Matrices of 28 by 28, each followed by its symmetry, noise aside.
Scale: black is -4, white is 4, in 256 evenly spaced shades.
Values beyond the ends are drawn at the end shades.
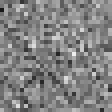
symmetric across the other diagonal.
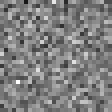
symmetric.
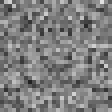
mirrored left to right.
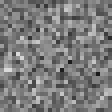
symmetric.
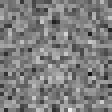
mirrored left to right.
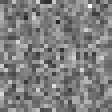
mirrored top to bottom.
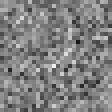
symmetric.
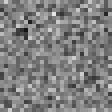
same after a half turn.
